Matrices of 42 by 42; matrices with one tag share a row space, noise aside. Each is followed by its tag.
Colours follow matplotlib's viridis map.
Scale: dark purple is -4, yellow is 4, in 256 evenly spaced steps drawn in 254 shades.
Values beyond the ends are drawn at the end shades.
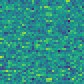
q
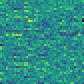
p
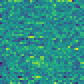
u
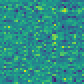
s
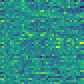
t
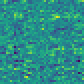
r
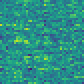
p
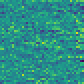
t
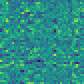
u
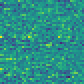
q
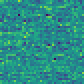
q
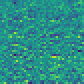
r
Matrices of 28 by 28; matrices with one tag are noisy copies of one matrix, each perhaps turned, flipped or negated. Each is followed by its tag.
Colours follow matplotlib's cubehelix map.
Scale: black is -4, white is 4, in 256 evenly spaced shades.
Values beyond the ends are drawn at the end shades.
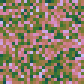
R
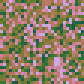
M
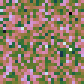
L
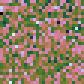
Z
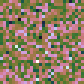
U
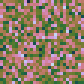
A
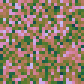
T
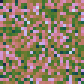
T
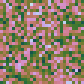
M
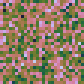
M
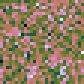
T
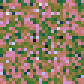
Z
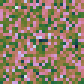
A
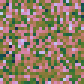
L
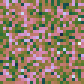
M
